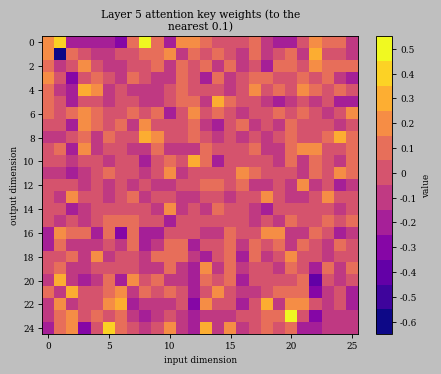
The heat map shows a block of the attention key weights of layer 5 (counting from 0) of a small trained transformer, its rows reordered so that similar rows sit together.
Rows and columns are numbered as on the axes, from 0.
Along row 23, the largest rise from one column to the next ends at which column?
20
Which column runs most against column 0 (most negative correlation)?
5
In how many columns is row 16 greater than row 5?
9
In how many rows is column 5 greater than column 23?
9
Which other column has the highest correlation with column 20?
6
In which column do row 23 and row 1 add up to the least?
1
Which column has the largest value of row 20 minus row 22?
7
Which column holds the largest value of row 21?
2
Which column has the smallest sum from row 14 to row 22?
12
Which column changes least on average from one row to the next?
15
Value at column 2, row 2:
0
